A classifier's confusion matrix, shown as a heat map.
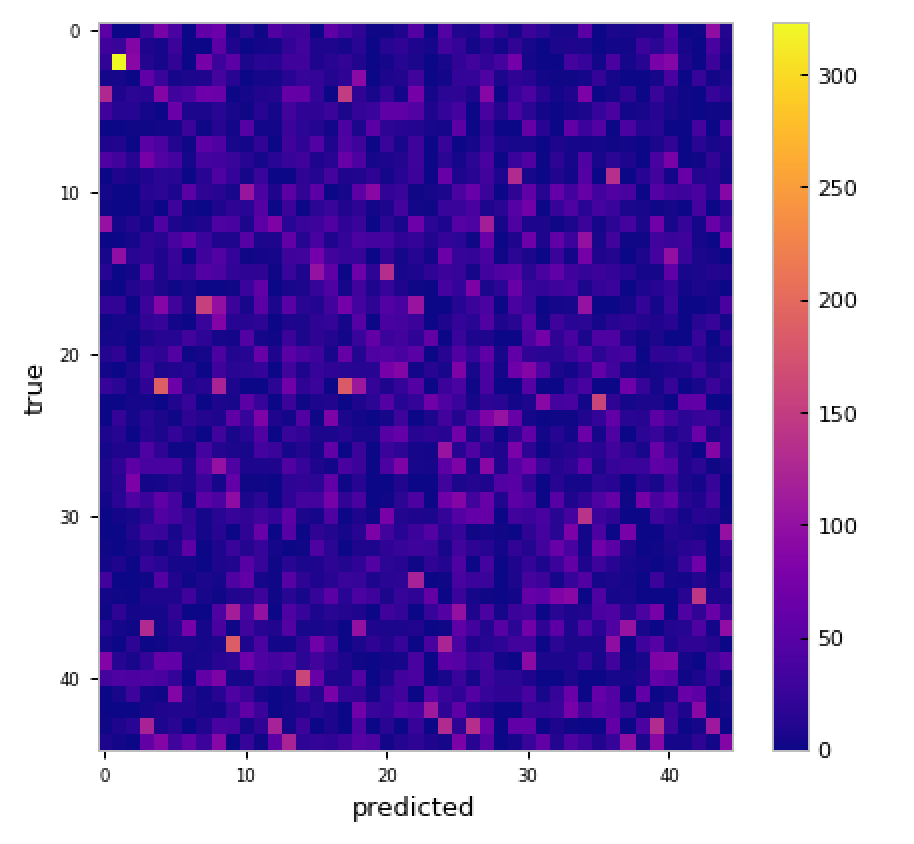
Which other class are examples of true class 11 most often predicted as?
30
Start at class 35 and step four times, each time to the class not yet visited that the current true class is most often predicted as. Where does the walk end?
44
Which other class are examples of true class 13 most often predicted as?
34
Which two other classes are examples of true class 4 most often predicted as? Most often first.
17, 0
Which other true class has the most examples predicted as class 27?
12
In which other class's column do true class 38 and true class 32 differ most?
9
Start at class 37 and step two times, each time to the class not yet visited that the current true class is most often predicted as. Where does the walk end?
18
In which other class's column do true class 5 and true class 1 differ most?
2
